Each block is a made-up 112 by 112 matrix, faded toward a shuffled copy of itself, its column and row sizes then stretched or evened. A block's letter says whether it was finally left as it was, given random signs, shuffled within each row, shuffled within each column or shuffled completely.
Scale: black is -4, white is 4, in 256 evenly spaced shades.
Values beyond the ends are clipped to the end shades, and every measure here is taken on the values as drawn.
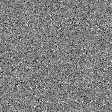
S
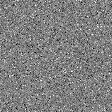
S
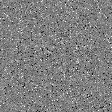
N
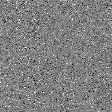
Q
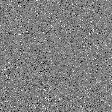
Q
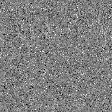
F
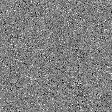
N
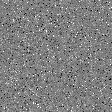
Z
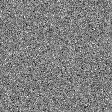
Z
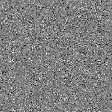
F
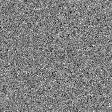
S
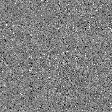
F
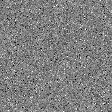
N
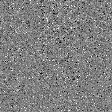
Q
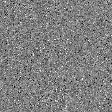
N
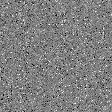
N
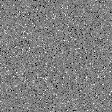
F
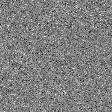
S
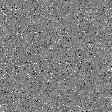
F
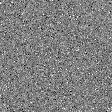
Z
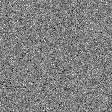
Z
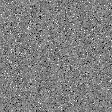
N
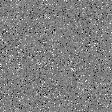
Q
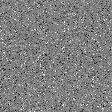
N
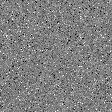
Z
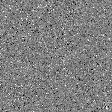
Z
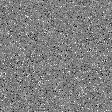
Z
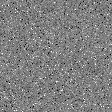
Z
